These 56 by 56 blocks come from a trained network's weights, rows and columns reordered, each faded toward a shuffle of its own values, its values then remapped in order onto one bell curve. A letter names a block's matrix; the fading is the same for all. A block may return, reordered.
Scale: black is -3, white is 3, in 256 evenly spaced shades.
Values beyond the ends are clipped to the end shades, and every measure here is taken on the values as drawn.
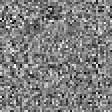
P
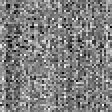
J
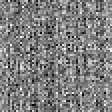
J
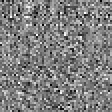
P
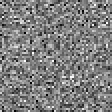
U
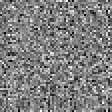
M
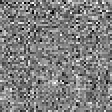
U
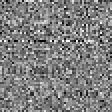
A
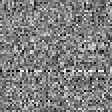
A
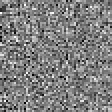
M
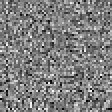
U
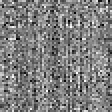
J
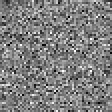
A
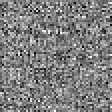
P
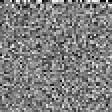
A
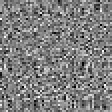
M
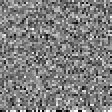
A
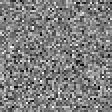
P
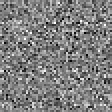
P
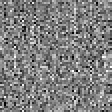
M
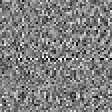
A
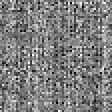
J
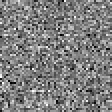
P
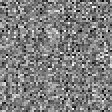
M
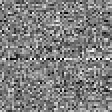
A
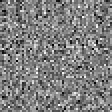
M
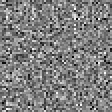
M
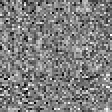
M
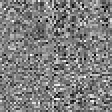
M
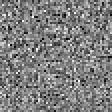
P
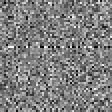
A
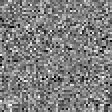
P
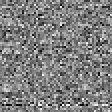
A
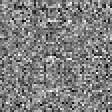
P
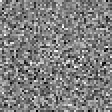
P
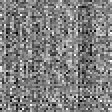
J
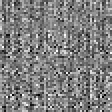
J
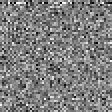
A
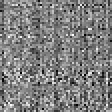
J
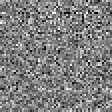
U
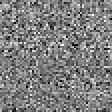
P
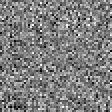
M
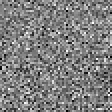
U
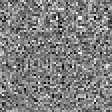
P
